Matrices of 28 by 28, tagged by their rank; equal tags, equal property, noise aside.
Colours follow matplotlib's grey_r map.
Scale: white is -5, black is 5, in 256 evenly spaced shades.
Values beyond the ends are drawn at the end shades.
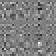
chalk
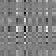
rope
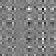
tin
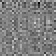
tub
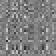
chalk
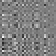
tin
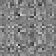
tub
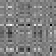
tin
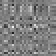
tin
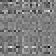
chalk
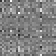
chalk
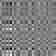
rope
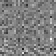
tub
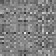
tub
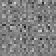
tub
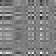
rope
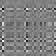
rope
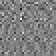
tub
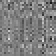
chalk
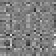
chalk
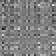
chalk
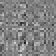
chalk
